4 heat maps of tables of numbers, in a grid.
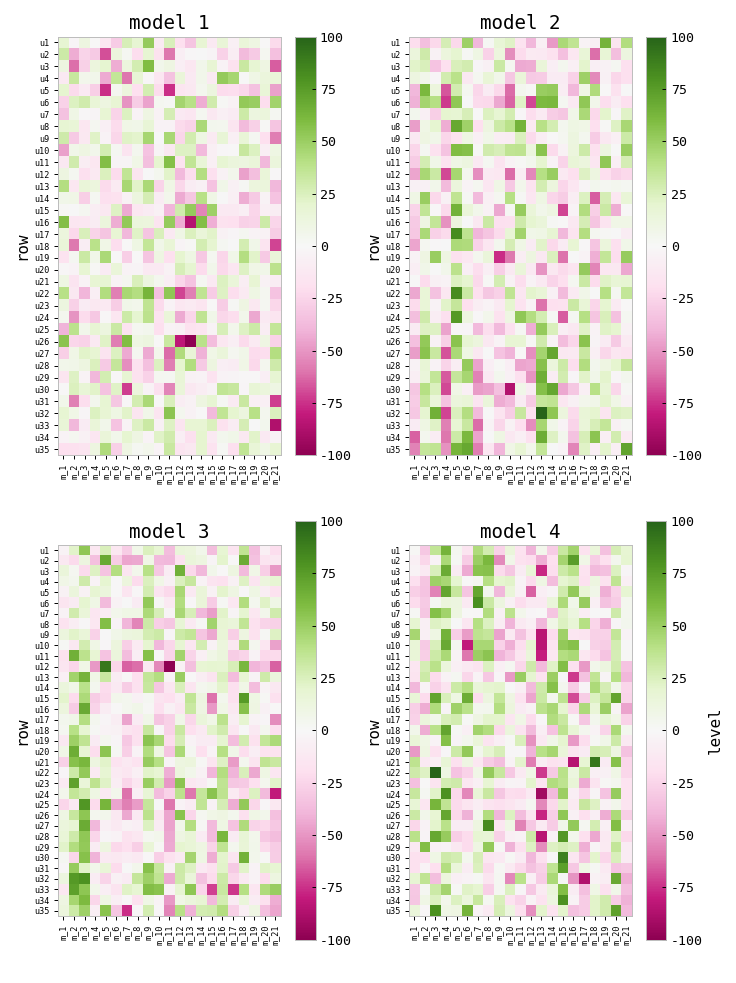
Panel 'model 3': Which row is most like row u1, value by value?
u22
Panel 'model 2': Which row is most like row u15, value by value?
u24
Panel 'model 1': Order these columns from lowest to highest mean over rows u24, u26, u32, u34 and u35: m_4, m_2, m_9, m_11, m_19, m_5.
m_2, m_4, m_19, m_9, m_5, m_11
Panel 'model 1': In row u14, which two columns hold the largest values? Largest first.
m_14, m_9
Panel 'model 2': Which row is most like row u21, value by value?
u7
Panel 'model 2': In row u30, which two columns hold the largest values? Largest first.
m_14, m_13
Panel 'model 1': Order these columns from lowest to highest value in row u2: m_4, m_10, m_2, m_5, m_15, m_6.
m_5, m_2, m_4, m_10, m_15, m_6
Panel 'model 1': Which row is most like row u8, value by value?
u14
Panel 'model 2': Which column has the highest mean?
m_5
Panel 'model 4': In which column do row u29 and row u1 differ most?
m_2
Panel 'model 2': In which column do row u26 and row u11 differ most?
m_19
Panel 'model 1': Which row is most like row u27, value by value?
u28
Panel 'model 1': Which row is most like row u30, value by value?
u4
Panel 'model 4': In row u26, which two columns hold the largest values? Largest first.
m_4, m_15
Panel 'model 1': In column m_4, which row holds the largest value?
u18
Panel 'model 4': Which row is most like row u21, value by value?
u19
